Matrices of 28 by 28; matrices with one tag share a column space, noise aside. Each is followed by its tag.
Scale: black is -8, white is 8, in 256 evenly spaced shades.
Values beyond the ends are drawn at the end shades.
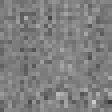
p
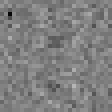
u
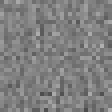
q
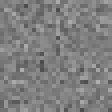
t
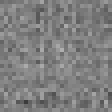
p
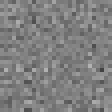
t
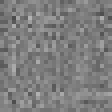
p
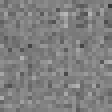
u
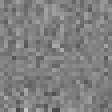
q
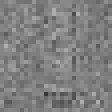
p
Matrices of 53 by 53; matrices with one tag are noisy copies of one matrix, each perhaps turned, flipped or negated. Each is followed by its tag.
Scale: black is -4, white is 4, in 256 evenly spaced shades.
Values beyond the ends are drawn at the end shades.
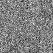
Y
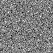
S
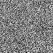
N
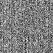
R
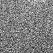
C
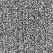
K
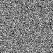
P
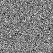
S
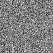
P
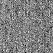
R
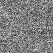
Y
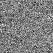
Y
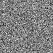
S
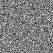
S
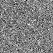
N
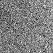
C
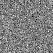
P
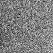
C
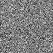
N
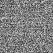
K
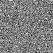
P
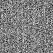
K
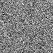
N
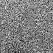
C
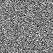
S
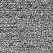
R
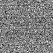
K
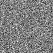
S
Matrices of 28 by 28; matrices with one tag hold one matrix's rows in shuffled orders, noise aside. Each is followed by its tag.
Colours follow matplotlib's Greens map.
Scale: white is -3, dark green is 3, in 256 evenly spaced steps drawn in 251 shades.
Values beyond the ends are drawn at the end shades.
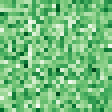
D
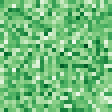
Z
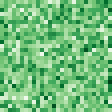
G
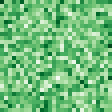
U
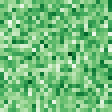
G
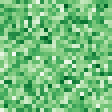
Z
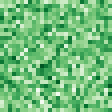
U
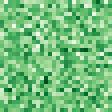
Z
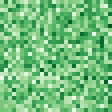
G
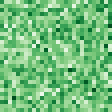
G
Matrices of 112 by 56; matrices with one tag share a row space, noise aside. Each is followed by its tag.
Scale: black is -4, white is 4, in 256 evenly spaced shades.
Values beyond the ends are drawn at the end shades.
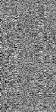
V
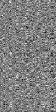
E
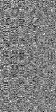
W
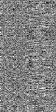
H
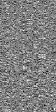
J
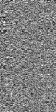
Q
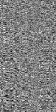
Q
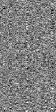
E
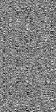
E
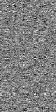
J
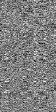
J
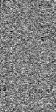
Q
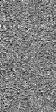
Q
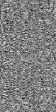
Q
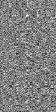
E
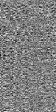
Q
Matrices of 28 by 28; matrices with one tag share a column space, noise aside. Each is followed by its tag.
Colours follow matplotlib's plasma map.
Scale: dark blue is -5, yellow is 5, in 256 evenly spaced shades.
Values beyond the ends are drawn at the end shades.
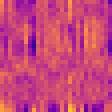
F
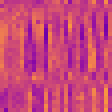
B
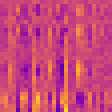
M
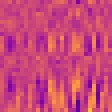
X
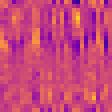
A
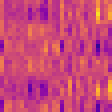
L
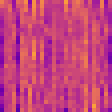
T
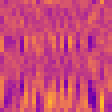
X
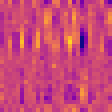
A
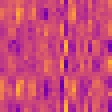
L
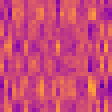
L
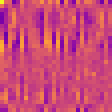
A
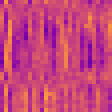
B
